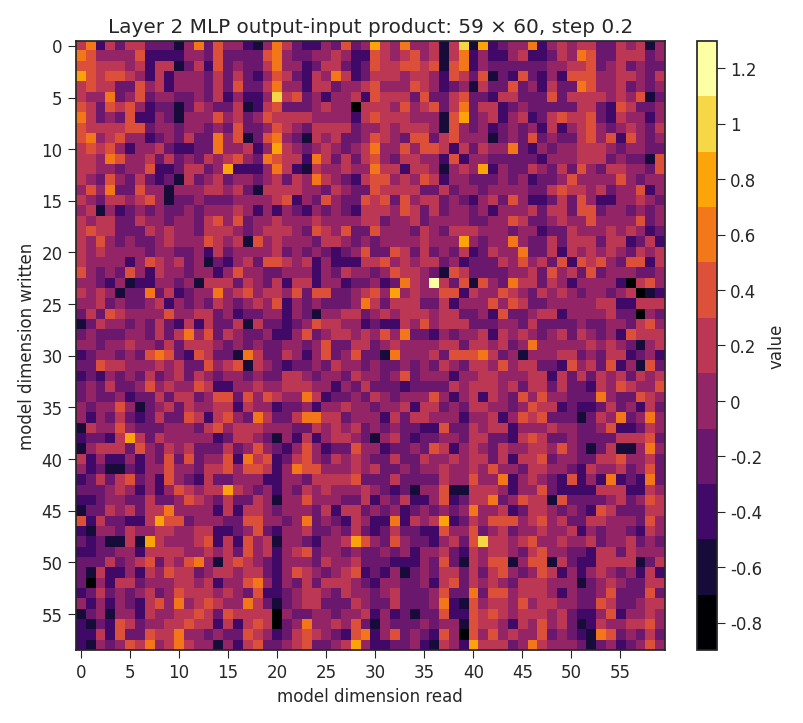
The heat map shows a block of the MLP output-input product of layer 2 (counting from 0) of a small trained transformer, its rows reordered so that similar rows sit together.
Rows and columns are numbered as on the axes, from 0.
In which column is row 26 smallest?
57
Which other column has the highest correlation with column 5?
27
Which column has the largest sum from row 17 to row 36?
33
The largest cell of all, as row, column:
23, 36
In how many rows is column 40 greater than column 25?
26
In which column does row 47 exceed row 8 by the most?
37
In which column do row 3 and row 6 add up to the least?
28
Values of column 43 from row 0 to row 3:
-0.2 -0.4 -0.2 -0.2
